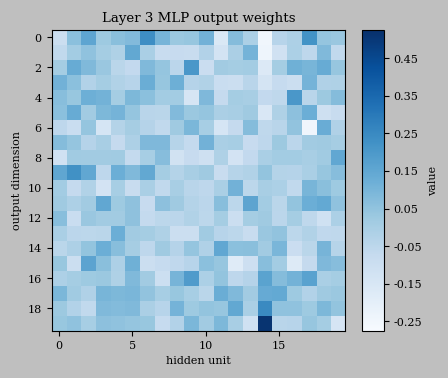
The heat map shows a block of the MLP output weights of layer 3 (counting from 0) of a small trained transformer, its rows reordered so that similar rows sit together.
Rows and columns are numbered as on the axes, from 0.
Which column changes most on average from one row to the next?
17
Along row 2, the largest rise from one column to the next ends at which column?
9
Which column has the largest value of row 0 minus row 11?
6
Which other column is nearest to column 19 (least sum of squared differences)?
7
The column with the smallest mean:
12
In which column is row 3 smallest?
14
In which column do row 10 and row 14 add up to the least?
16
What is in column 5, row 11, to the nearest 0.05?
0.05
